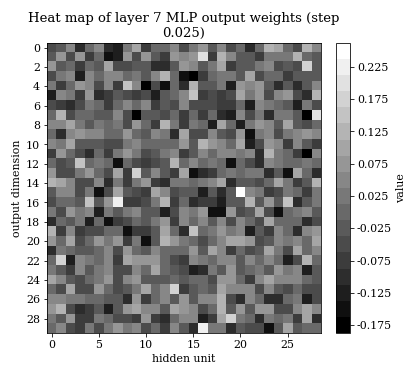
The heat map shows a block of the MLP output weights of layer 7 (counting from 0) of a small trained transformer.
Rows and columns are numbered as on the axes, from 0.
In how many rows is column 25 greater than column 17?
14
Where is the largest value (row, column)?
15, 20
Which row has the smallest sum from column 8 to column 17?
7
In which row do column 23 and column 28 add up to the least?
13
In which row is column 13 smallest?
9
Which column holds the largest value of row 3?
12
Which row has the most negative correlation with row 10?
16
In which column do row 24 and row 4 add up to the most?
8
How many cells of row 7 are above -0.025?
13
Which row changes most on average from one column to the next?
4
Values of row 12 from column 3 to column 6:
0.15 0 0.025 0
